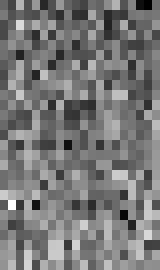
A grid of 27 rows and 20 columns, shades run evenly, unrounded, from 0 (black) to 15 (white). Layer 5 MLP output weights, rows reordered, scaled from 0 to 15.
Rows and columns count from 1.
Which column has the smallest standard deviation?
13
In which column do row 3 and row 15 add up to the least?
9
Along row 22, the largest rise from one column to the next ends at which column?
17
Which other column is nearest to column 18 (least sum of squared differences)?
10
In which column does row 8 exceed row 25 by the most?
3
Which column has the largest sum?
20
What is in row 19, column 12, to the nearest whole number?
7
